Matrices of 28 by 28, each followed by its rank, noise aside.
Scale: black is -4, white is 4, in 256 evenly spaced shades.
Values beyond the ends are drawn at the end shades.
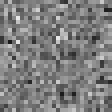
seven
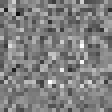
six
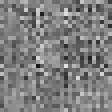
five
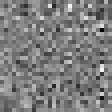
six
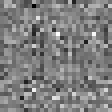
five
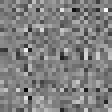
four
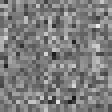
six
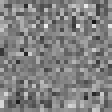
five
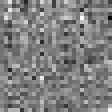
six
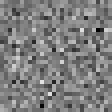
seven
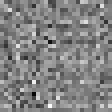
six
